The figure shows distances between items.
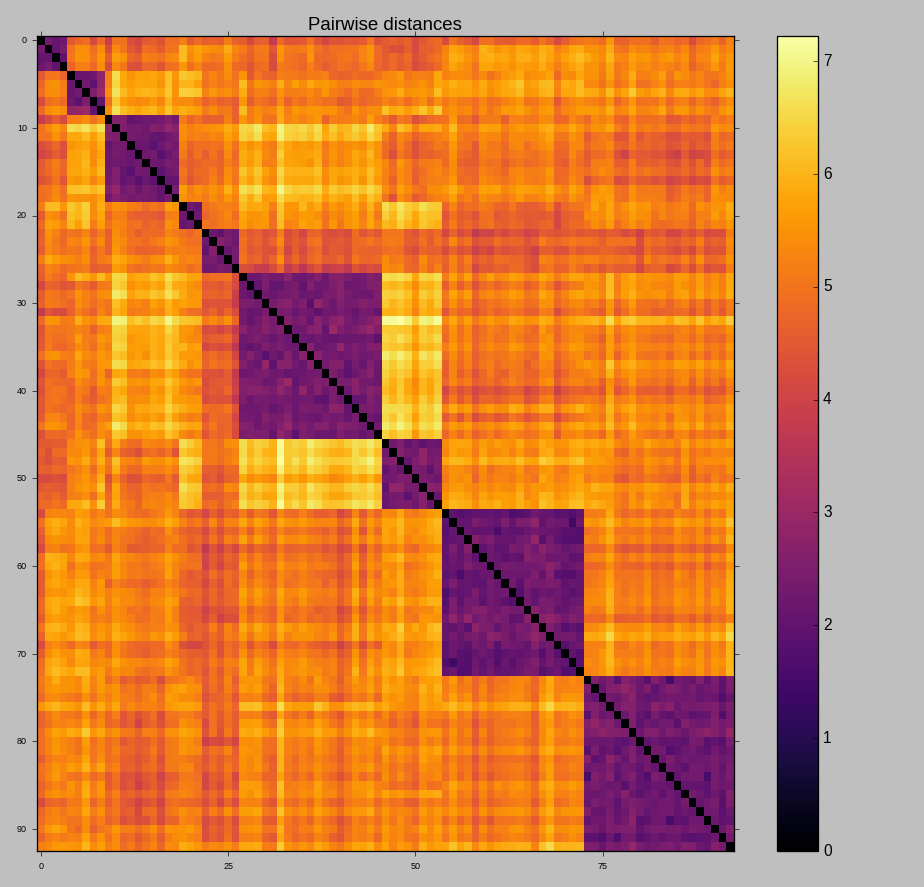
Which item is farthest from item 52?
32
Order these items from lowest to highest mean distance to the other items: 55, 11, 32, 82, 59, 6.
82, 59, 55, 11, 32, 6
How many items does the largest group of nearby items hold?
20
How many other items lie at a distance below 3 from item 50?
7
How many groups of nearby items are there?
9
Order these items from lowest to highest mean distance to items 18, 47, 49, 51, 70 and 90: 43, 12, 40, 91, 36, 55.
12, 91, 55, 40, 43, 36
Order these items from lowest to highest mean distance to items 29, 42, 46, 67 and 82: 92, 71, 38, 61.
38, 61, 71, 92
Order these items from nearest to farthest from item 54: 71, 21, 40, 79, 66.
71, 66, 40, 21, 79
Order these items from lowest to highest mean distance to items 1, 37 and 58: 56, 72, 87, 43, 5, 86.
43, 56, 72, 87, 86, 5
